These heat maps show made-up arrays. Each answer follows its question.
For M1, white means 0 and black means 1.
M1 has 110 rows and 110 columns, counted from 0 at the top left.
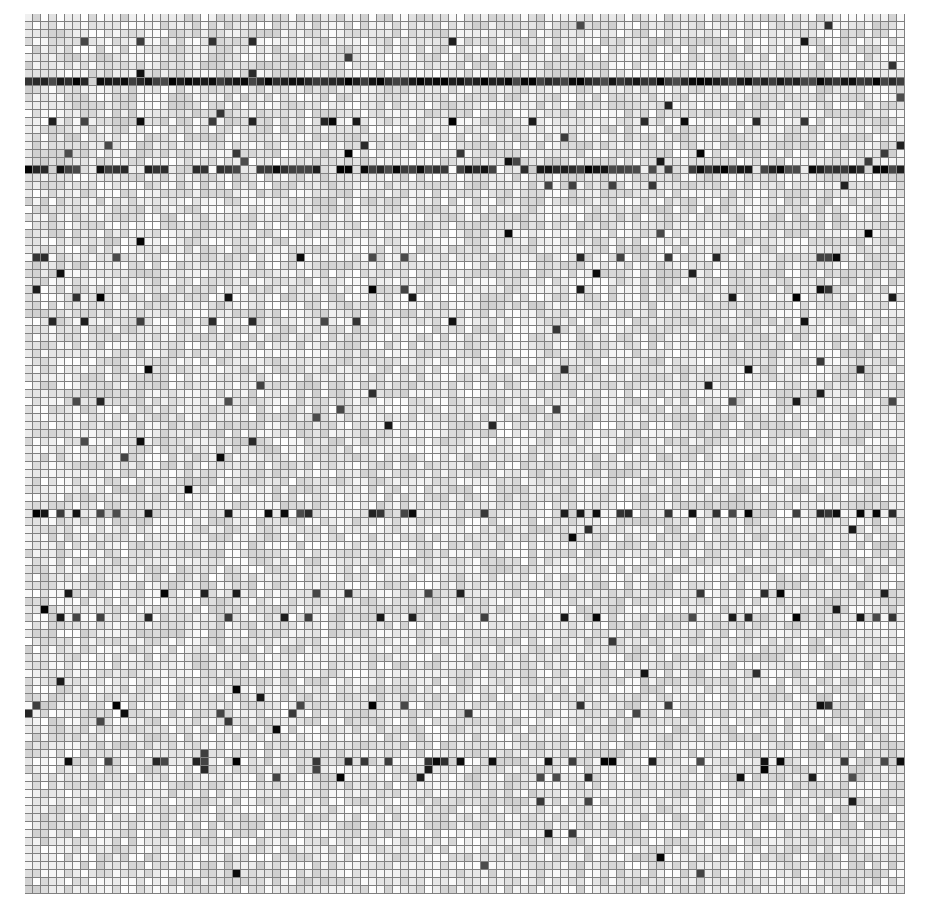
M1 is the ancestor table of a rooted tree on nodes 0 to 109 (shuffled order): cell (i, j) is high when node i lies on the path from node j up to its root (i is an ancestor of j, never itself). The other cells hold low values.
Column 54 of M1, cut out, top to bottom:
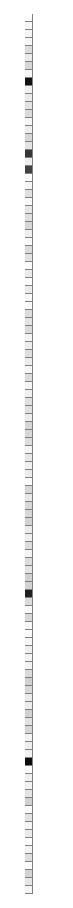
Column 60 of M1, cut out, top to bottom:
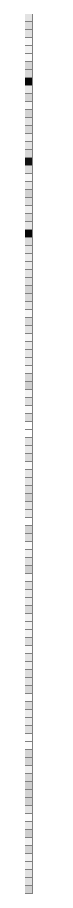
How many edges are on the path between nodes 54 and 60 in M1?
8
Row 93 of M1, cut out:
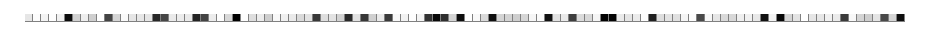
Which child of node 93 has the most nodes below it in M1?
72
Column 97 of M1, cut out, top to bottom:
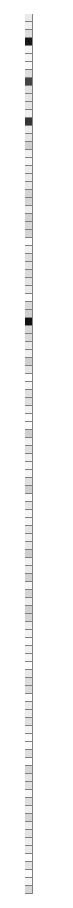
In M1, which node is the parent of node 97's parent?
38
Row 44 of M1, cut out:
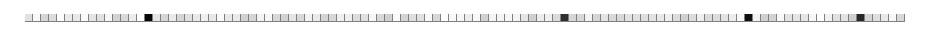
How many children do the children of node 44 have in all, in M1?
1
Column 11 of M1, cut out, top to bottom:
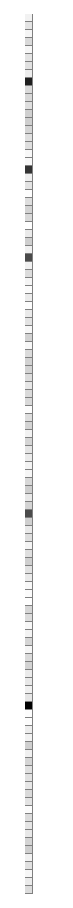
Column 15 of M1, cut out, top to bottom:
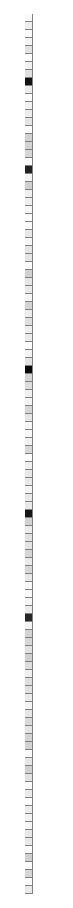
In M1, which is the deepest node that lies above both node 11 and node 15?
62
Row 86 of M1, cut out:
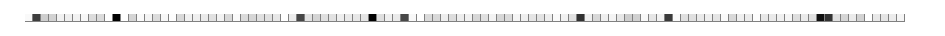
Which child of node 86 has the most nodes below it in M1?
34
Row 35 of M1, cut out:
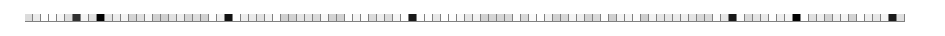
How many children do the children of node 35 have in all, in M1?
3
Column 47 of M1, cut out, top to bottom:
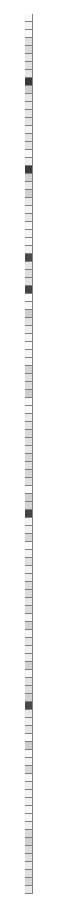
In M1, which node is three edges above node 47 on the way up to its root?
30
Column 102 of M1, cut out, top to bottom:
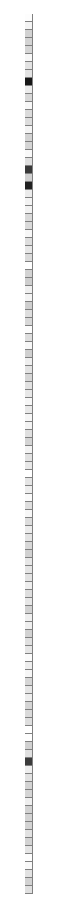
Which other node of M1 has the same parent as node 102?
78
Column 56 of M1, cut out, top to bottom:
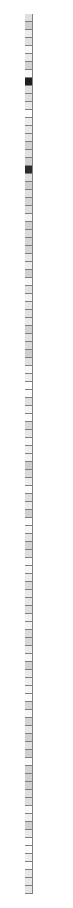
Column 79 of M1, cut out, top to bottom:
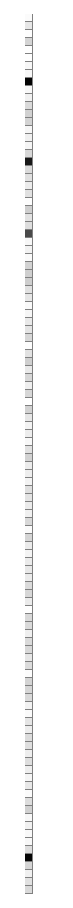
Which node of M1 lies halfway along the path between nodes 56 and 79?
18
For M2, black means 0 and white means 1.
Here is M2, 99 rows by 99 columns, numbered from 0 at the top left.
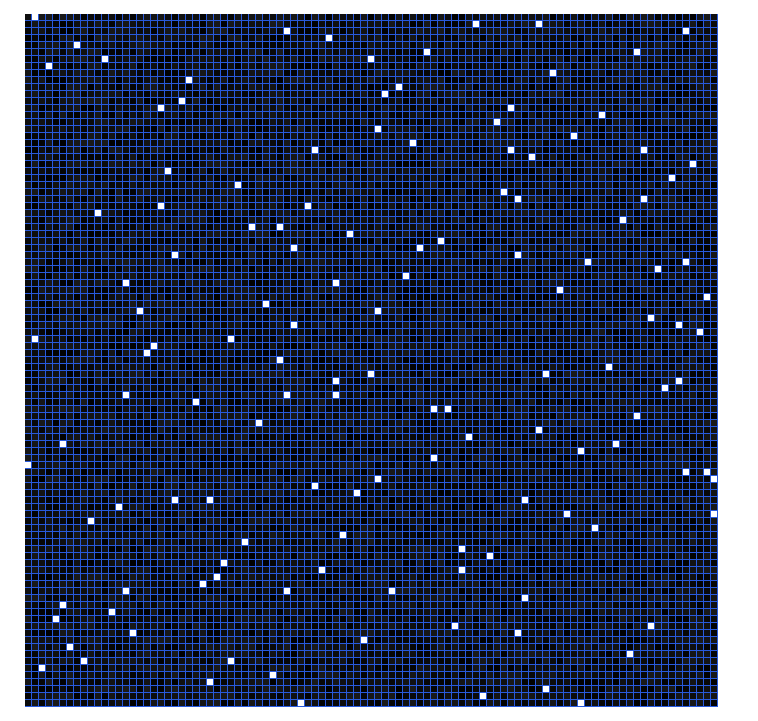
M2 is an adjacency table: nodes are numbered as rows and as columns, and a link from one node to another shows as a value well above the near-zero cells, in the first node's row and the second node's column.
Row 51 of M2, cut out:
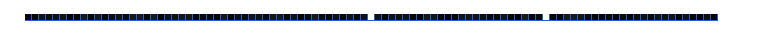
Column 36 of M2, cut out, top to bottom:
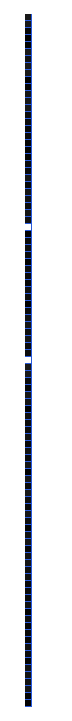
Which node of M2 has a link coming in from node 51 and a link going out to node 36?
node 49
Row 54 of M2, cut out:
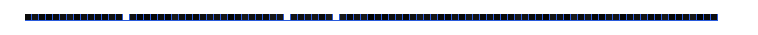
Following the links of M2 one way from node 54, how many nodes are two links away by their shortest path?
3
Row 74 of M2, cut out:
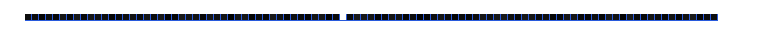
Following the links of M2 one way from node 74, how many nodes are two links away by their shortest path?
1
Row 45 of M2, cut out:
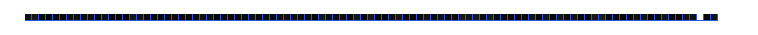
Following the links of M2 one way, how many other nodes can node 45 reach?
2
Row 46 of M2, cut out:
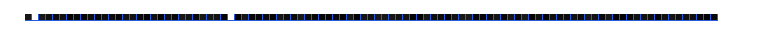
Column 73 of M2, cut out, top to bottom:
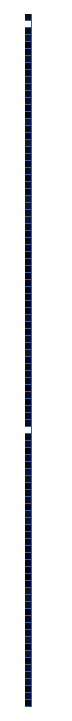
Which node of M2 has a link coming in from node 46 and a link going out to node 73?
node 1
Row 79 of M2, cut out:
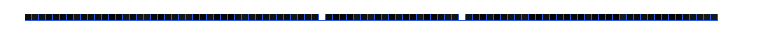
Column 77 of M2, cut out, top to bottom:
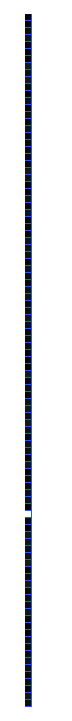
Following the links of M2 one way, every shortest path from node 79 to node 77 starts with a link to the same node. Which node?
node 42
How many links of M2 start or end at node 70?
4
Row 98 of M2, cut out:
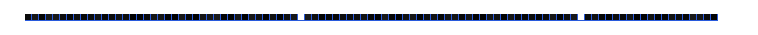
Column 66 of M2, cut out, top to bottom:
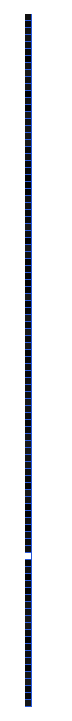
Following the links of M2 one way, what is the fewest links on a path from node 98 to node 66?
7
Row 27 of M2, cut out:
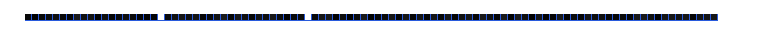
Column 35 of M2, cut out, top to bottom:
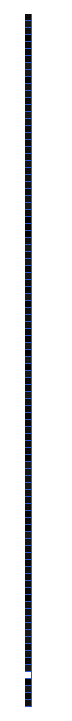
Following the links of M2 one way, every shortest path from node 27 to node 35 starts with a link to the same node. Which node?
node 40
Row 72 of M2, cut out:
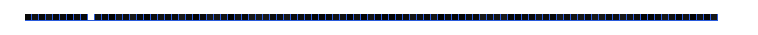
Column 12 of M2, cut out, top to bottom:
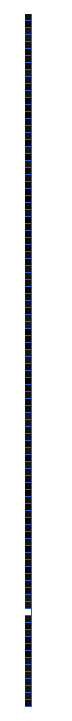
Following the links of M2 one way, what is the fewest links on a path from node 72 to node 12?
6
